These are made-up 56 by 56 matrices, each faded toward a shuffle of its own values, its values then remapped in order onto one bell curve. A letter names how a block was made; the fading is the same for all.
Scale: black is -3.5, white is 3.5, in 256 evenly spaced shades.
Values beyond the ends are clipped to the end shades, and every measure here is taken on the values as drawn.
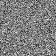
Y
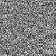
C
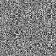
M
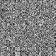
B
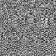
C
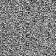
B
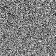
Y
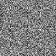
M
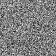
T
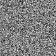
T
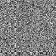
M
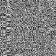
M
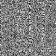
M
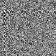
M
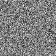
T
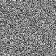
B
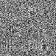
B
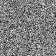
T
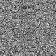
B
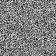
Y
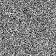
Y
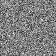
Y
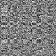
C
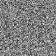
B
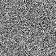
T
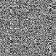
M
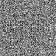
B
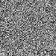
B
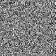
M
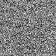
T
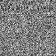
B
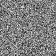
T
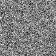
T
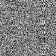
M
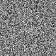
T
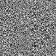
M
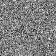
Y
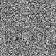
B
